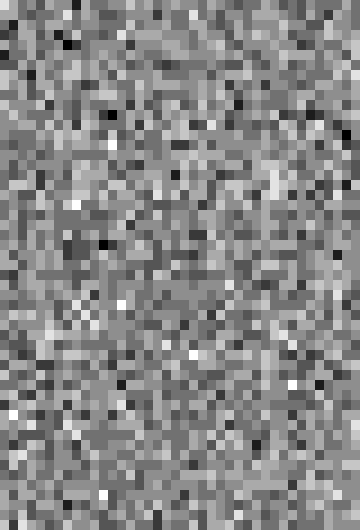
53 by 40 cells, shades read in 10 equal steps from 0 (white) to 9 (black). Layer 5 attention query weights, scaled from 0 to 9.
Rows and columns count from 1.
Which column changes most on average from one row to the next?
33
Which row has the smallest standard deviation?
16
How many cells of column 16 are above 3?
37
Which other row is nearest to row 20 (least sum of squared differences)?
30
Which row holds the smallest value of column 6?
34
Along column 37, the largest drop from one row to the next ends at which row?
3
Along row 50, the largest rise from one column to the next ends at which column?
13
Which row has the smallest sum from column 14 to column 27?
19
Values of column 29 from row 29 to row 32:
6 5 3 5
